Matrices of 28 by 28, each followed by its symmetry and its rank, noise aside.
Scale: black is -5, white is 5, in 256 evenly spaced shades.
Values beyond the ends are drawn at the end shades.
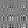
no symmetry, rank one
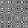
symmetric, rank one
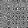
no symmetry, rank three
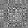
no symmetry, rank three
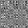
no symmetry, rank three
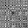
symmetric, rank two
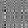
no symmetry, rank one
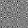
antisymmetric, rank two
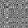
no symmetry, rank two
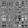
no symmetry, rank two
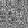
no symmetry, rank three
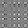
symmetric, rank one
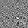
no symmetry, rank three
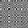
symmetric, rank one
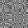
antisymmetric, rank two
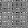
antisymmetric, rank two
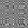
no symmetry, rank two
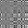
no symmetry, rank two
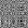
no symmetry, rank three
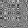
antisymmetric, rank two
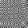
symmetric, rank two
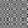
no symmetry, rank one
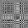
symmetric, rank one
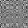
no symmetry, rank two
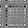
symmetric, rank one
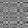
no symmetry, rank one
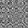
antisymmetric, rank two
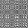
no symmetry, rank two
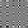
no symmetry, rank one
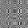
no symmetry, rank one
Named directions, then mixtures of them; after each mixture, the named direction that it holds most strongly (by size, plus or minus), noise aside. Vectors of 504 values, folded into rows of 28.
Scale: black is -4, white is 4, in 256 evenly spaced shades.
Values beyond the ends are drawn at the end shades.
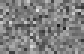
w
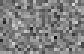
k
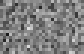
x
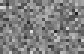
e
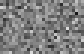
e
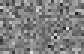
w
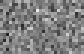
x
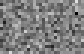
k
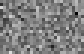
e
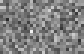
e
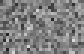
x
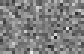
k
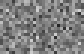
w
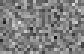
k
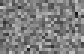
x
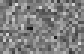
x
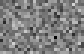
k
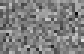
x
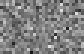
k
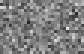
e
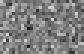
x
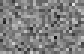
k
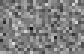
k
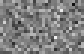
k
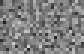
k
